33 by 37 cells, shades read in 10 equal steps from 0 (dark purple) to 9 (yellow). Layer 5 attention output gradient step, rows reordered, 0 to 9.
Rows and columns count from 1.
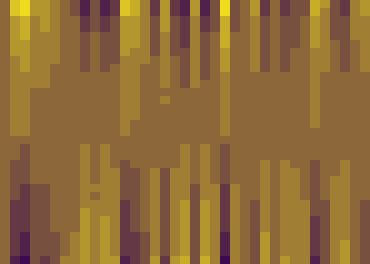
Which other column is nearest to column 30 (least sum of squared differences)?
34
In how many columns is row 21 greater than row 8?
8
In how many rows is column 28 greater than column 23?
15
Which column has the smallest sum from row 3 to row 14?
19
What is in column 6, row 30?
3
